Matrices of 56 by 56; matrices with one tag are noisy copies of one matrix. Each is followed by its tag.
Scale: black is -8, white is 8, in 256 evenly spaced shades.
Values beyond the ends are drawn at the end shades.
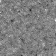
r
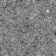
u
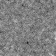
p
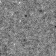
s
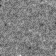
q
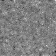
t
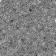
r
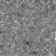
p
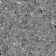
s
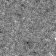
p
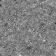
q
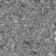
p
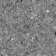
u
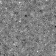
s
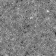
u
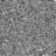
t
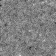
q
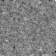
t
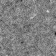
u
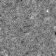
u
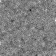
r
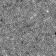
u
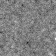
p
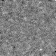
t
